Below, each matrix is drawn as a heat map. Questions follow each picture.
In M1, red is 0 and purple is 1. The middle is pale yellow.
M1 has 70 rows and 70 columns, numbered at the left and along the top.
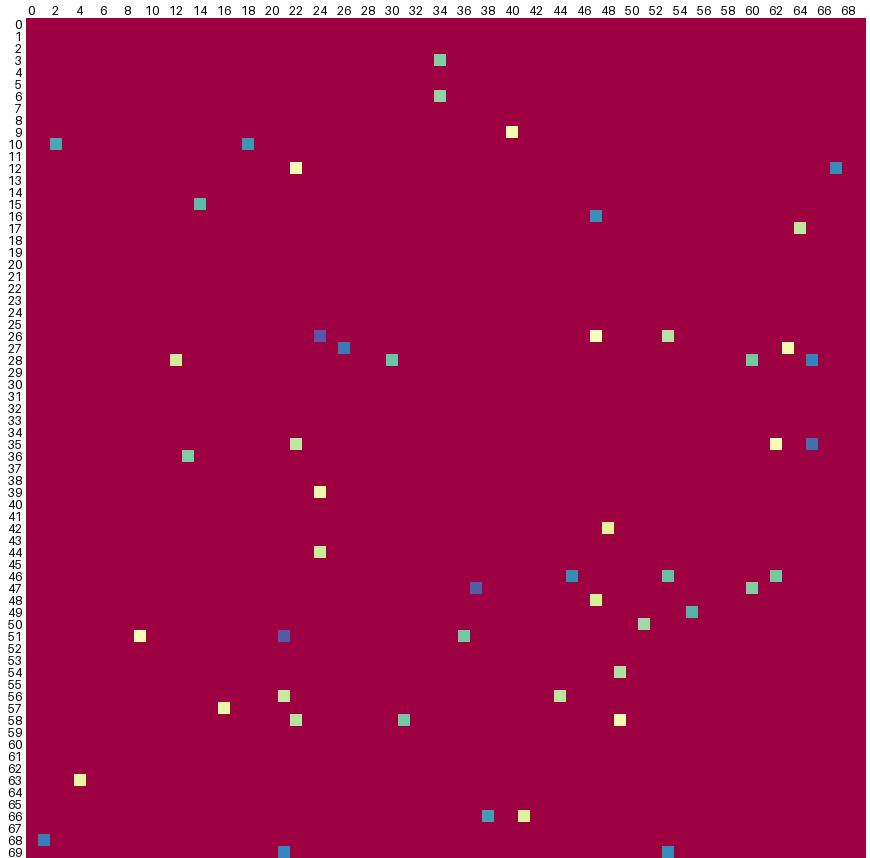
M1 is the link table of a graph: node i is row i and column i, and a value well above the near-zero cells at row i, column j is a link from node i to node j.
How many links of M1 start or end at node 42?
1
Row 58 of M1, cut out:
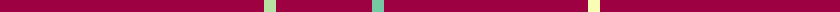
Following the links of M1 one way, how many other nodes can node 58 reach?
4
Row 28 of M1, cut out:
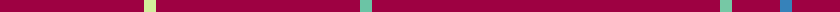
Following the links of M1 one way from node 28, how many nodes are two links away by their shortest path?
2
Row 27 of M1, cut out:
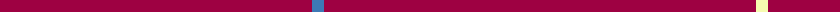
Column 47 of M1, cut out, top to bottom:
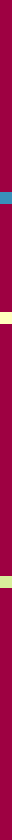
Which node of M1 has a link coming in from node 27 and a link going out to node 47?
node 26
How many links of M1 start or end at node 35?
3
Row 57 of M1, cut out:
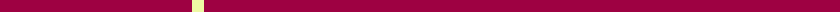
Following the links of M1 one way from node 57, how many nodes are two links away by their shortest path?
1
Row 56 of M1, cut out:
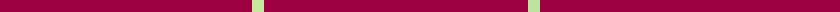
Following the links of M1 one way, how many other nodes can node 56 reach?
3
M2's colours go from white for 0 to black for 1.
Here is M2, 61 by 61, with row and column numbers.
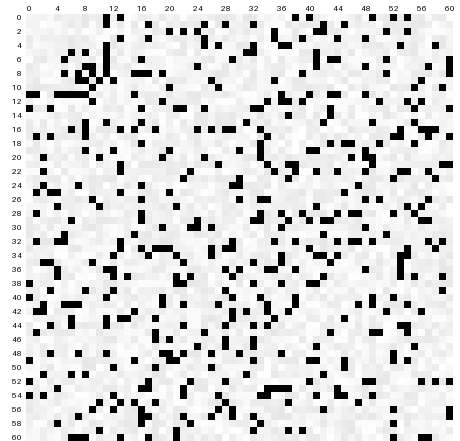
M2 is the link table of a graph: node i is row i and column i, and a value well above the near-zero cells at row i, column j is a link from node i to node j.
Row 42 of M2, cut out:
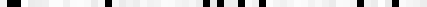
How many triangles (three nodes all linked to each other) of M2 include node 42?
5
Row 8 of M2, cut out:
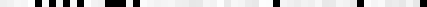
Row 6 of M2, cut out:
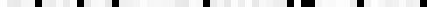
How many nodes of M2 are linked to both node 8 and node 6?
5
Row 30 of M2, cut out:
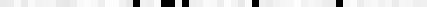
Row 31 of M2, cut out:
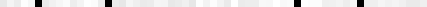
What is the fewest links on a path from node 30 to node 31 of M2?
4
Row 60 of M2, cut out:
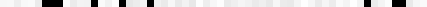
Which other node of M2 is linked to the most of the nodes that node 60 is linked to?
node 16
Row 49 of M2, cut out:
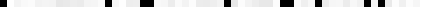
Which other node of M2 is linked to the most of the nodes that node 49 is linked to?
node 38
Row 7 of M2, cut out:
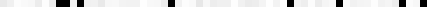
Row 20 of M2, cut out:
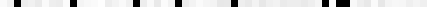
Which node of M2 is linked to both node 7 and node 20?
node 48
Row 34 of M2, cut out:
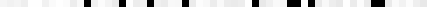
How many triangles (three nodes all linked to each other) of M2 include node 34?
7
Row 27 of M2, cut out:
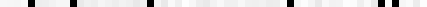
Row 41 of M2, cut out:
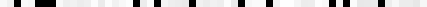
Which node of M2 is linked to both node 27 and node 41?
node 54
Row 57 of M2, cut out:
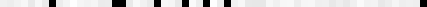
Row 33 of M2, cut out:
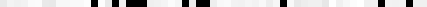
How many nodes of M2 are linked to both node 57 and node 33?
3
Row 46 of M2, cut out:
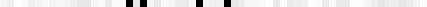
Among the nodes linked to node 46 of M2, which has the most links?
node 32
